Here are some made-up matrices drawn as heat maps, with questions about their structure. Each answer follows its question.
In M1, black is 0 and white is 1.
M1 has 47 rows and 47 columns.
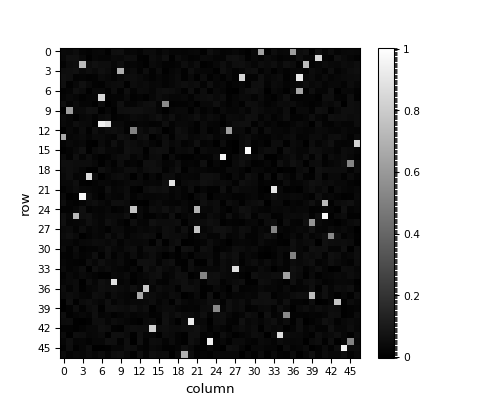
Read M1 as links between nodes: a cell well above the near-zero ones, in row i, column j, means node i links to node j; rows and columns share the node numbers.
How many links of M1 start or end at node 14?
2
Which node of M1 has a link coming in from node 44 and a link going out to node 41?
node 23
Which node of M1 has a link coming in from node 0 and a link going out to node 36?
node 31
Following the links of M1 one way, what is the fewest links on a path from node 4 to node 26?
3
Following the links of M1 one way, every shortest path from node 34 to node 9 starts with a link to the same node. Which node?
node 22
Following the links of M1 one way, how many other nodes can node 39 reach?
10
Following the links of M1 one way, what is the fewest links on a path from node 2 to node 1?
3
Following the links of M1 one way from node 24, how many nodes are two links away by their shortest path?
3
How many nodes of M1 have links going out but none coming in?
1
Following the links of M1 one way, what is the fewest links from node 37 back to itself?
4
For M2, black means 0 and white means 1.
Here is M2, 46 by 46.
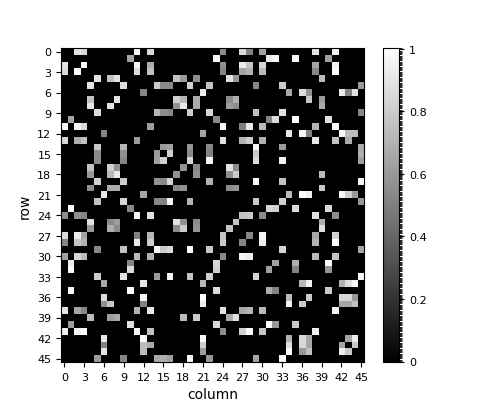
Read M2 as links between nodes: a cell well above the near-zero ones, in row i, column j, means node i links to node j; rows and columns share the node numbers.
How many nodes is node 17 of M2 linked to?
7
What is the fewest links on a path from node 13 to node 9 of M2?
6
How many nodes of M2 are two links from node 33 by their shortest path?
2
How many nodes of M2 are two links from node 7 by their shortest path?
9
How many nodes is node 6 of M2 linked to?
8
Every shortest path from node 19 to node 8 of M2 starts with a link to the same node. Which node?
node 5
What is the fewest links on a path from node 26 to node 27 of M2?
5
